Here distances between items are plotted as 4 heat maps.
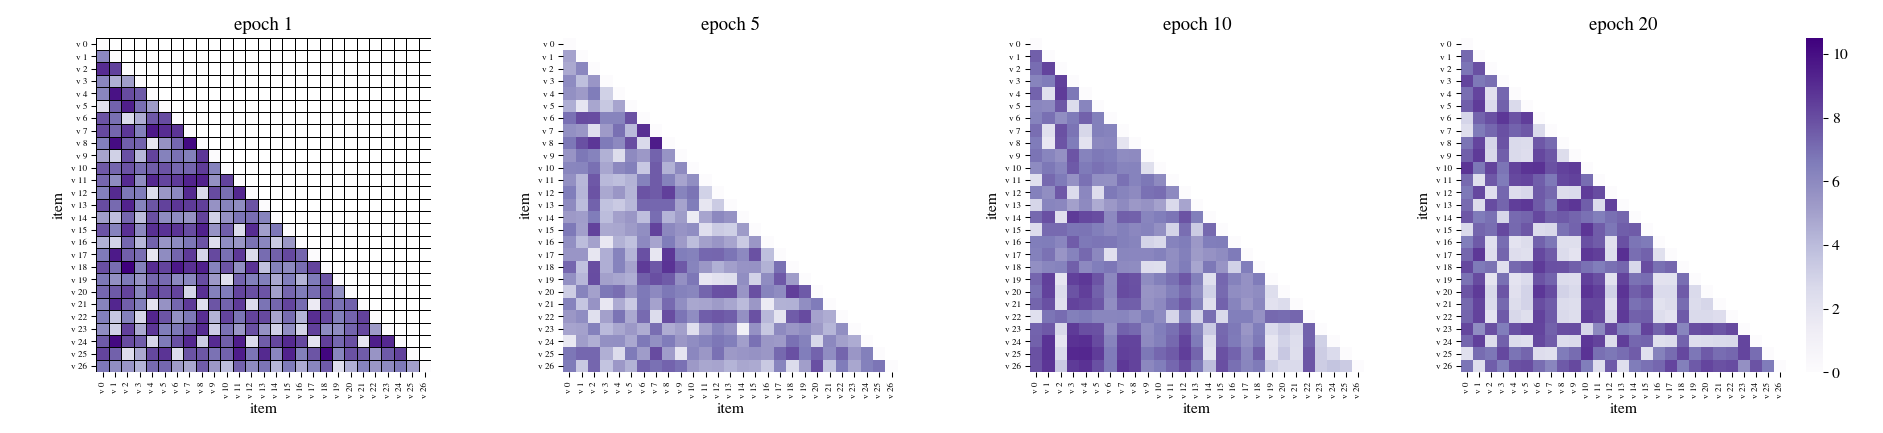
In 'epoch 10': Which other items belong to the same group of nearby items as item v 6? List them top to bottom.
v 17
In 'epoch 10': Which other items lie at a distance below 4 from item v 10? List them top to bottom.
v 9, v 16, v 18
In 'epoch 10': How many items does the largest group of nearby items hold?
9
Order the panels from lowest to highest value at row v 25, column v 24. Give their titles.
epoch 10, epoch 5, epoch 20, epoch 1
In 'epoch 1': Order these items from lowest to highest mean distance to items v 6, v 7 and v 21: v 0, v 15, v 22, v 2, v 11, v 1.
v 2, v 22, v 0, v 1, v 15, v 11
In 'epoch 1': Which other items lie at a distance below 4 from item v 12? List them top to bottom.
v 4, v 8, v 17, v 21, v 24
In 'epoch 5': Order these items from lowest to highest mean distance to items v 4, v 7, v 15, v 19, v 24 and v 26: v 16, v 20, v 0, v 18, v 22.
v 16, v 0, v 18, v 22, v 20
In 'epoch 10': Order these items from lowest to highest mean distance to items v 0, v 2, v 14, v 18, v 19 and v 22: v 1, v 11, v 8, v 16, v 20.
v 20, v 11, v 16, v 8, v 1
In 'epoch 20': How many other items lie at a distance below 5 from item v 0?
4
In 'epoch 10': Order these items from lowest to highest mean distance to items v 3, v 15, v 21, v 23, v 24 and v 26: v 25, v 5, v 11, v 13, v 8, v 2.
v 2, v 25, v 13, v 11, v 5, v 8
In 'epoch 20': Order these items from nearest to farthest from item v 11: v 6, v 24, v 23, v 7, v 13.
v 13, v 23, v 7, v 6, v 24
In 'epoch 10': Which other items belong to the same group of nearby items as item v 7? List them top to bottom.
v 1, v 4, v 8
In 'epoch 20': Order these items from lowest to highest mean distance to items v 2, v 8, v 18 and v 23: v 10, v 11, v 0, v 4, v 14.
v 4, v 14, v 10, v 11, v 0
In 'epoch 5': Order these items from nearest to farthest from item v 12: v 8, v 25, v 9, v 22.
v 9, v 25, v 22, v 8
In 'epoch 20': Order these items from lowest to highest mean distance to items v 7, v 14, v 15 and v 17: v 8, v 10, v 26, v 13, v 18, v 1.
v 8, v 18, v 26, v 1, v 13, v 10
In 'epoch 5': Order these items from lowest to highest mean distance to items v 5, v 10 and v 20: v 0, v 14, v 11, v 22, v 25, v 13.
v 14, v 0, v 22, v 11, v 13, v 25
